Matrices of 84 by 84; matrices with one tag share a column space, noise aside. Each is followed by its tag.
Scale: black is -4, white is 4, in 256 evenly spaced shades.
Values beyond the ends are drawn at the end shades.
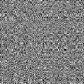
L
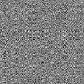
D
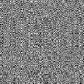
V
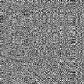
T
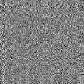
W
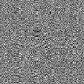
D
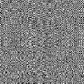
V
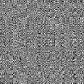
V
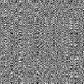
V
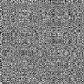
T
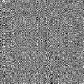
V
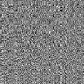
W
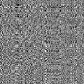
W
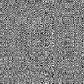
V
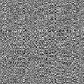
D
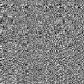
W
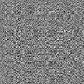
D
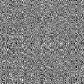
L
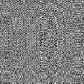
V
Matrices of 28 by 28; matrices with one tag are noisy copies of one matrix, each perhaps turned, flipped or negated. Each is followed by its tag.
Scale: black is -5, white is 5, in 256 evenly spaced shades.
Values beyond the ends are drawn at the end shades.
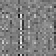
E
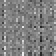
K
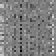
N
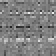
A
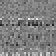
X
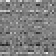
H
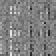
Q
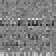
X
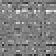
H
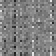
K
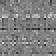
A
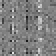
A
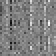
Q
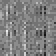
Q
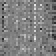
N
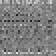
N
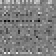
N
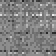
K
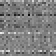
K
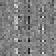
A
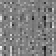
H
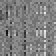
Q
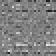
H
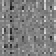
H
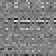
E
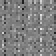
K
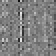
E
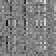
Q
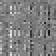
Q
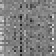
N
